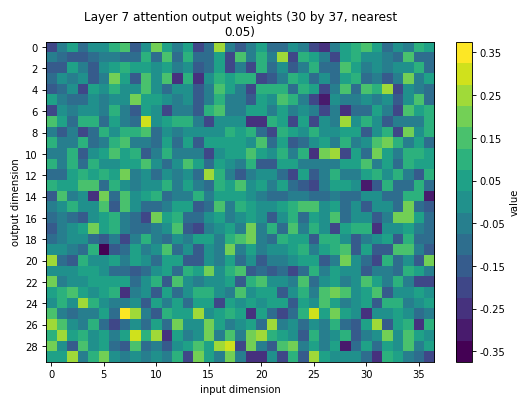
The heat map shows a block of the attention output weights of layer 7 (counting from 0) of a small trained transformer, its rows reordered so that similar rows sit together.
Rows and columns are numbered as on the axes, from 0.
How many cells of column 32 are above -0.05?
17
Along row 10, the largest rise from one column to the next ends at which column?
26
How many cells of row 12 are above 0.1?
2
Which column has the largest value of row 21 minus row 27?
11
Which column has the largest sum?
34
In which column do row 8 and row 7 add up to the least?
20
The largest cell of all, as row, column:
25, 7
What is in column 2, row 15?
0.1
